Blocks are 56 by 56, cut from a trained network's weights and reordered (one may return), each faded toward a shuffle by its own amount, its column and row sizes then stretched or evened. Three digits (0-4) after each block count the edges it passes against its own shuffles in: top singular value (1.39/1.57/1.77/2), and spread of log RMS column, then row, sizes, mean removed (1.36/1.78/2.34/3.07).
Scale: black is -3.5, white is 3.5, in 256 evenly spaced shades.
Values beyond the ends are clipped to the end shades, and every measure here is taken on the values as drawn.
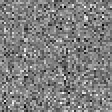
1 2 1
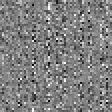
1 4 0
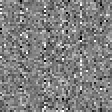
0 3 0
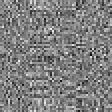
4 2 0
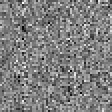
2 2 0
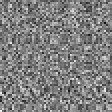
4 0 1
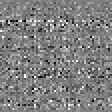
0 1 4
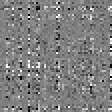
0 4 3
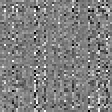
4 4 2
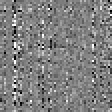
2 4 1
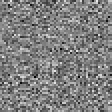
4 0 2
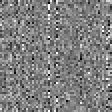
3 3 0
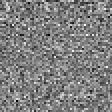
3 0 2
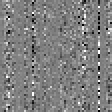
2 4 0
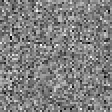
1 2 0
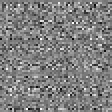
4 0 4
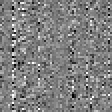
3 4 1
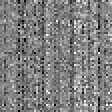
4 3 2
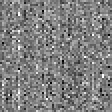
1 2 1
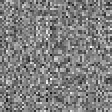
4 1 0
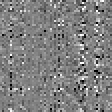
1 4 2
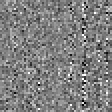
2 3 0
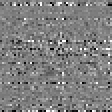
2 1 4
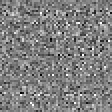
2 0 3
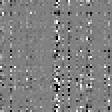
3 4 3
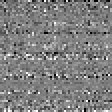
1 1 4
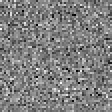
0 0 2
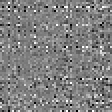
1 3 3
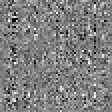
1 3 2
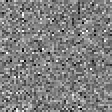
1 1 2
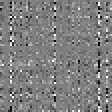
4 4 3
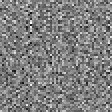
4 2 0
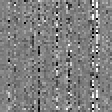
2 4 0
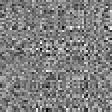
4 2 3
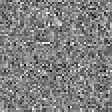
2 0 2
